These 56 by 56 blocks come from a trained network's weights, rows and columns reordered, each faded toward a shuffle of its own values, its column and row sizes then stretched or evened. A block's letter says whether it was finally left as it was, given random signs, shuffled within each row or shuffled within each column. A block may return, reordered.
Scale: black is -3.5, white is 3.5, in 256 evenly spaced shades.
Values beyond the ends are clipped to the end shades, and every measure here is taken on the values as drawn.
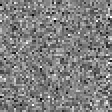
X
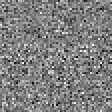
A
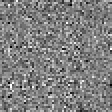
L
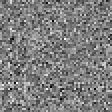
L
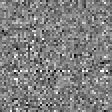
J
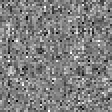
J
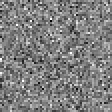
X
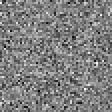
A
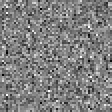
X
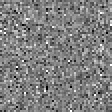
X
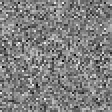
A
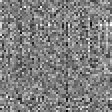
J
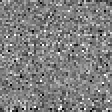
A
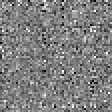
J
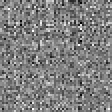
J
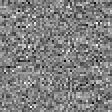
J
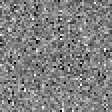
X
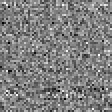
A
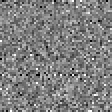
A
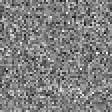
A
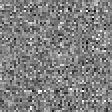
L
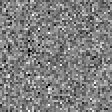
X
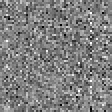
X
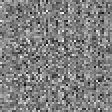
J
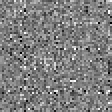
L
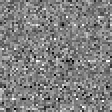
A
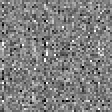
J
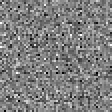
L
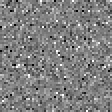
A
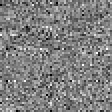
L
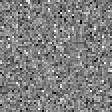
X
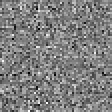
L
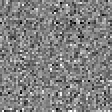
L
